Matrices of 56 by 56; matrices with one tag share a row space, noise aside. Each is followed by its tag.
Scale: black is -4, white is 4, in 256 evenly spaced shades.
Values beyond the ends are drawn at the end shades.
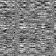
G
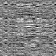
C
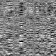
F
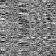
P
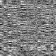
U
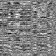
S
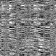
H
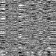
P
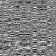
S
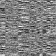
P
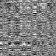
S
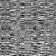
H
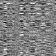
G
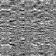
H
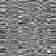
P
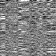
P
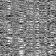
F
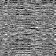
C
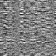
G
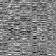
S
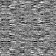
H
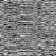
U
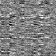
H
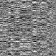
S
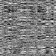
U
